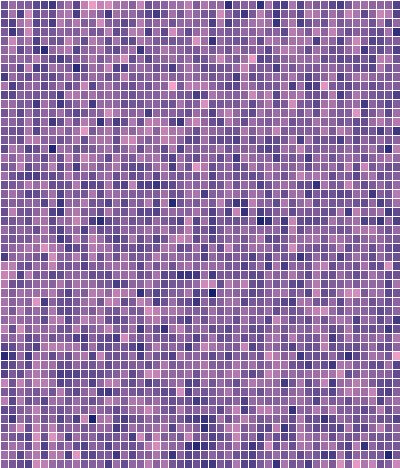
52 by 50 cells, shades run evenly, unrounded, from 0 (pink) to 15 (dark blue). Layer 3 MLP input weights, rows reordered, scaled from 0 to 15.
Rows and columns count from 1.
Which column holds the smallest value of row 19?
25
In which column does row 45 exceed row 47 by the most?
31
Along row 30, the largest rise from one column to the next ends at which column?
50
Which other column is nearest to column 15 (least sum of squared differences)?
28
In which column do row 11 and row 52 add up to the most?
35
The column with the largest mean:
27
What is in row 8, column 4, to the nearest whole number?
4
